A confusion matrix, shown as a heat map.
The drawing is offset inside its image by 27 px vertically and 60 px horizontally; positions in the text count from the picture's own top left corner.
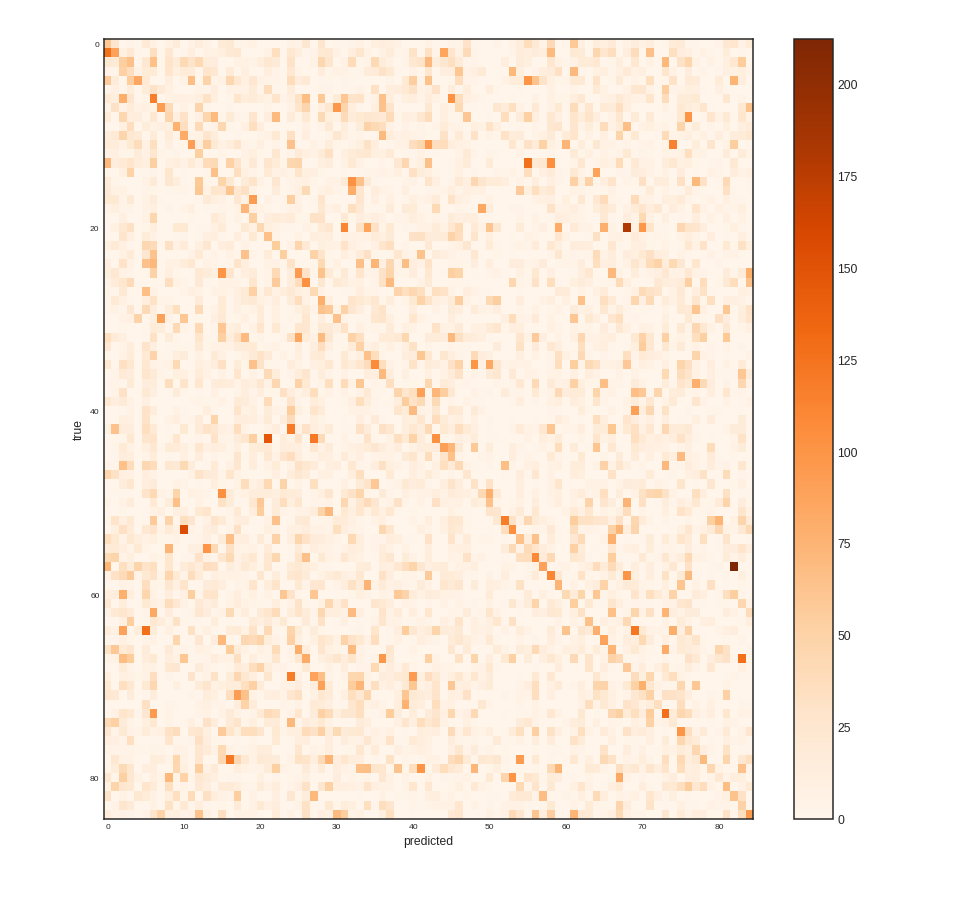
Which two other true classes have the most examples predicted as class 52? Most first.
46, 80
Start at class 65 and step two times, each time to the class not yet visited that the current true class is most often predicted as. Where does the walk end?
32
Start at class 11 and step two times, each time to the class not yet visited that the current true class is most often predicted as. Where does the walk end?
24
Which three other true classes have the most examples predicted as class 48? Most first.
35, 79, 44
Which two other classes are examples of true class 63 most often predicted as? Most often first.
3, 68
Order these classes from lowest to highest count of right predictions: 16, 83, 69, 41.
41, 69, 83, 16
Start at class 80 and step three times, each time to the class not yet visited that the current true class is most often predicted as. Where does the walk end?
36
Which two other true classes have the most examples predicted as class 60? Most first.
11, 64
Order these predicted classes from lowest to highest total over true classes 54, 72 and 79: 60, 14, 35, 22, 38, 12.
60, 14, 35, 12, 38, 22
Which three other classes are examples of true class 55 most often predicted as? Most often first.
13, 8, 61
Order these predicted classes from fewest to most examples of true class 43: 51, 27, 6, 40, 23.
51, 23, 6, 40, 27
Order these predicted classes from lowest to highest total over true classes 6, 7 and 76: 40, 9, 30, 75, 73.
9, 40, 73, 75, 30
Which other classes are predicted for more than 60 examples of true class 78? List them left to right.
16, 29, 54
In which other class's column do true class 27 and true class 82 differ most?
57
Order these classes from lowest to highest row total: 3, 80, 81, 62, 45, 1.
45, 80, 3, 81, 62, 1
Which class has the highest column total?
6
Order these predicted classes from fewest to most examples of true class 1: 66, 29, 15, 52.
52, 15, 29, 66
